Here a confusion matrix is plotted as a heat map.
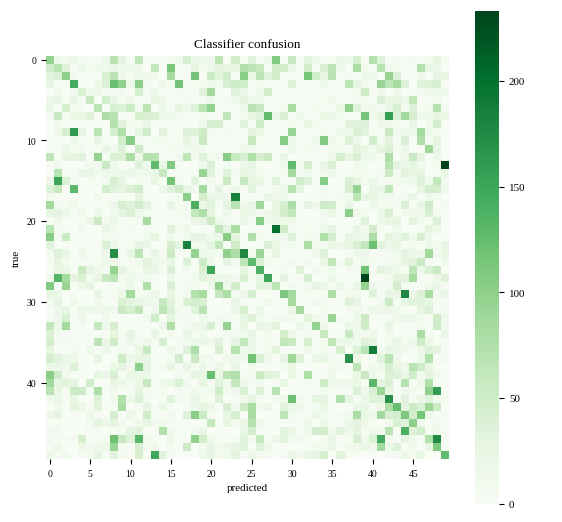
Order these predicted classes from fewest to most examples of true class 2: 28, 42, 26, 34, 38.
38, 34, 28, 26, 42
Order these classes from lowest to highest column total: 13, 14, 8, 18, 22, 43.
14, 13, 43, 22, 18, 8
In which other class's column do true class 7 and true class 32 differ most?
42
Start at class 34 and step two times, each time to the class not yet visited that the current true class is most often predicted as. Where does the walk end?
44
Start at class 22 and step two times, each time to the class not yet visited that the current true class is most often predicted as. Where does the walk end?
28
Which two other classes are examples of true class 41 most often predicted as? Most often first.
48, 47
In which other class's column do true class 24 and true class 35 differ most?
8
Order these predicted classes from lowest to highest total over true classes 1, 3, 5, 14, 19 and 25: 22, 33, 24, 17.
33, 17, 22, 24
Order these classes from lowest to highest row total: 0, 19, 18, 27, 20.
20, 19, 0, 18, 27
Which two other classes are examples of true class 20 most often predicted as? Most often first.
26, 12
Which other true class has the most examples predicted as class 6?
12
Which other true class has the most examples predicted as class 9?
3
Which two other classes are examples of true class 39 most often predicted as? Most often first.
20, 0
